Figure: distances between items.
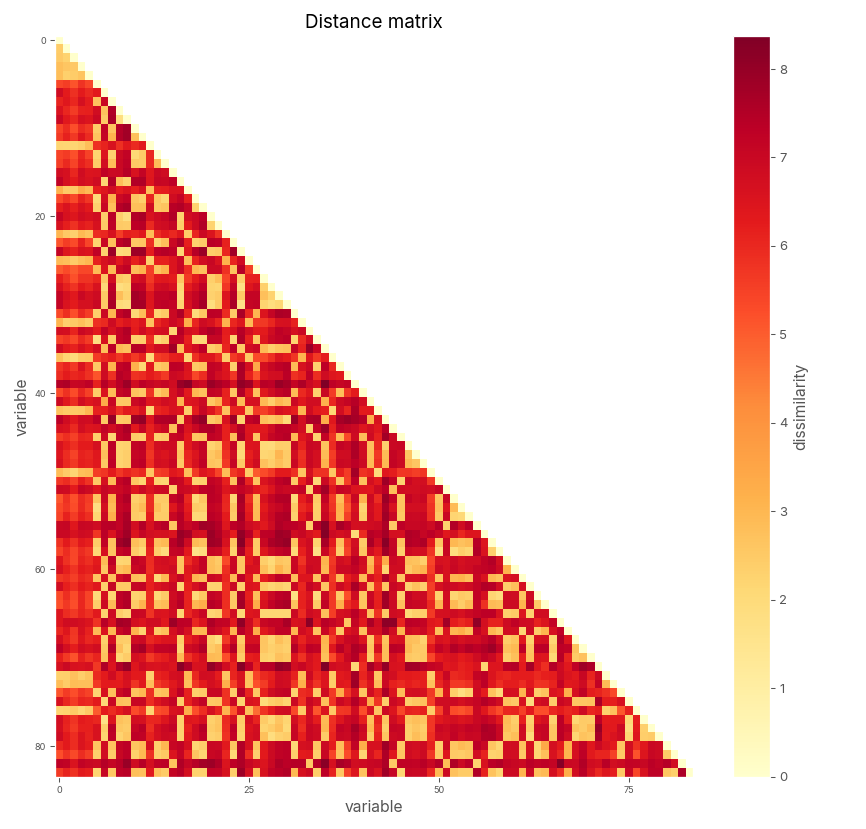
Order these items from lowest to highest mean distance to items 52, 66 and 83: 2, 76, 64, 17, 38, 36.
64, 38, 76, 2, 36, 17
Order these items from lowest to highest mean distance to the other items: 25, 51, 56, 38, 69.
69, 25, 38, 51, 56
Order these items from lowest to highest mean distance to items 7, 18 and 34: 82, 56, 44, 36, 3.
36, 3, 56, 44, 82
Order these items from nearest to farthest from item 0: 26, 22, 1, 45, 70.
1, 22, 26, 45, 70
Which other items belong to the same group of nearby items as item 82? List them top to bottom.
15, 33, 44, 51, 55
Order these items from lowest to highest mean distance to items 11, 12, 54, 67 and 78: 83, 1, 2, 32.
83, 2, 1, 32
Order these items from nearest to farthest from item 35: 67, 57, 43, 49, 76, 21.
21, 43, 49, 76, 67, 57
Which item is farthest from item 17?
39
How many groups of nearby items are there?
6
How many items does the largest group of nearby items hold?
29
